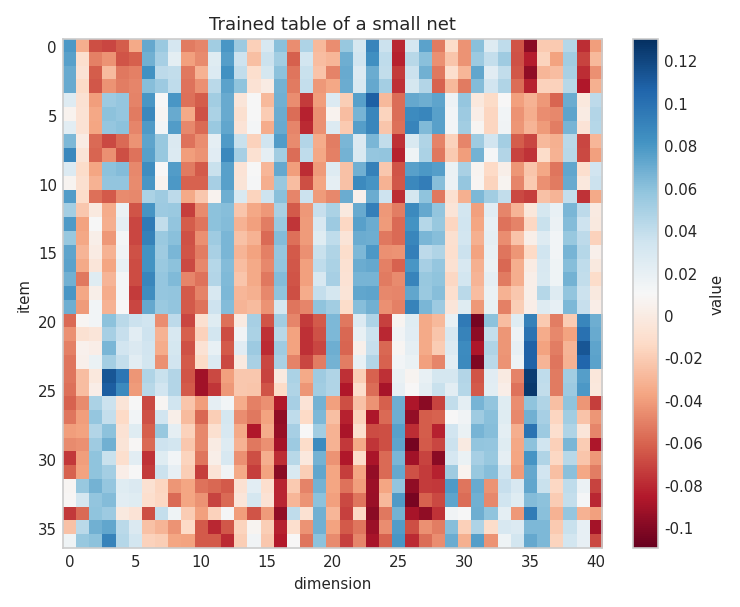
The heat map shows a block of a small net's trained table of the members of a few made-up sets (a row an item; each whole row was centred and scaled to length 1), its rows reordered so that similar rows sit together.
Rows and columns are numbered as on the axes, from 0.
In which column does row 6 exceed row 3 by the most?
28
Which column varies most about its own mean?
23
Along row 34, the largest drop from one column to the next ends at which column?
26
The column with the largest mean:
38
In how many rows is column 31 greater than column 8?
18
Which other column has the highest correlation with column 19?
36
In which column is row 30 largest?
35
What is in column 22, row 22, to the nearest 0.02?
0
